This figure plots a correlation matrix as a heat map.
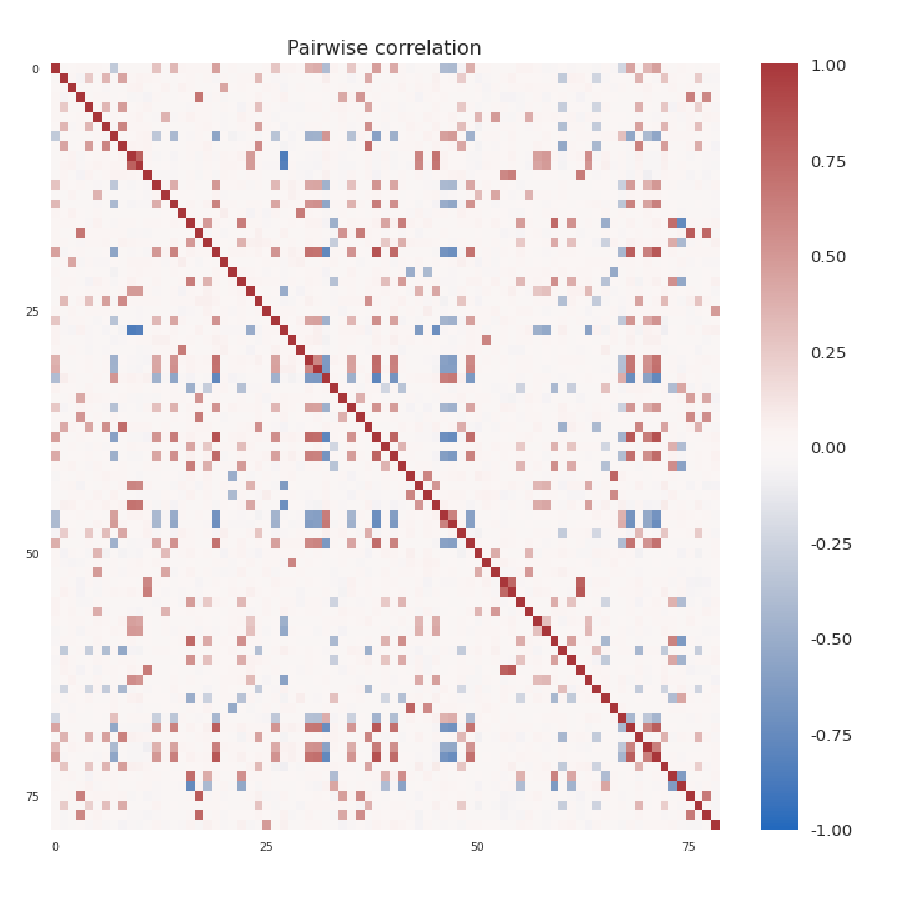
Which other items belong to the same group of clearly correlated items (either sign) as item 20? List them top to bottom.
2
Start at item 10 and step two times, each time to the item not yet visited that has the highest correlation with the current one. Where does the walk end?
45
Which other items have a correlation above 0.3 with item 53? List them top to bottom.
11, 54, 62
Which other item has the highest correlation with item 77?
17
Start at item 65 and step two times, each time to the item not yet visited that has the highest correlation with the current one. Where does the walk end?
33
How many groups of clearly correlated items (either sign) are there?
12
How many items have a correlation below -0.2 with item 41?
3
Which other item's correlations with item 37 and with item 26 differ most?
8
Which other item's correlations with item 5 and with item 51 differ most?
28
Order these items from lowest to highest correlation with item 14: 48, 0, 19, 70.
48, 0, 70, 19
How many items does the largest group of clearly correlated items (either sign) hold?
19
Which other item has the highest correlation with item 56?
52
